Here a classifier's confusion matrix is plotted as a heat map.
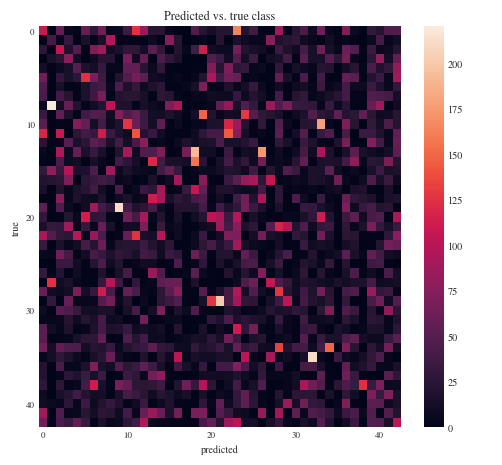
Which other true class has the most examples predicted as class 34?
30
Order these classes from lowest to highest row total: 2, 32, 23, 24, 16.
32, 23, 24, 16, 2
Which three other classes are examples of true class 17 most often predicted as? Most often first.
18, 14, 19
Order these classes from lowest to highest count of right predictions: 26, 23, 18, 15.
18, 15, 26, 23
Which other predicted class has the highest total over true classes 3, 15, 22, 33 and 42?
23
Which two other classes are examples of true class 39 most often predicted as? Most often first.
41, 24
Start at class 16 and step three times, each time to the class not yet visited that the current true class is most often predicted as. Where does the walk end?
8
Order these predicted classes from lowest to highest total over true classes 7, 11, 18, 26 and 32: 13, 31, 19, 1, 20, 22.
1, 20, 19, 31, 22, 13
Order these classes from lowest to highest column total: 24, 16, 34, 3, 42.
34, 16, 3, 24, 42
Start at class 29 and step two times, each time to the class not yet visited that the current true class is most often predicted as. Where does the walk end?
28
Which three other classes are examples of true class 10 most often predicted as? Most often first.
33, 22, 23
